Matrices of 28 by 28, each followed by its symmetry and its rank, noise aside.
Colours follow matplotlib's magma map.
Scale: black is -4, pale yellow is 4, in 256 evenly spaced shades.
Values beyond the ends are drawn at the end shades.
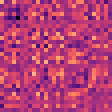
symmetric, rank four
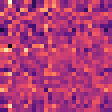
no symmetry, rank four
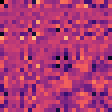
symmetric, rank four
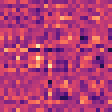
no symmetry, rank four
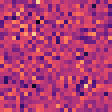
no symmetry, rank eight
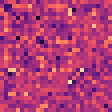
symmetric, rank six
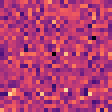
no symmetry, rank eight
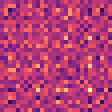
symmetric, rank four
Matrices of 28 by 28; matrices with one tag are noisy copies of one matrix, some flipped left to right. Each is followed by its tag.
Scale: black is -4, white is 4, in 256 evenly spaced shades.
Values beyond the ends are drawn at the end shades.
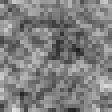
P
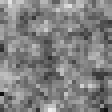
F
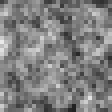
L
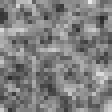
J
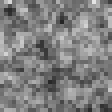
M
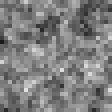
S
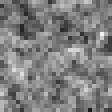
S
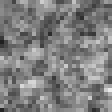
S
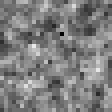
S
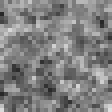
J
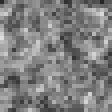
L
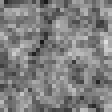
L
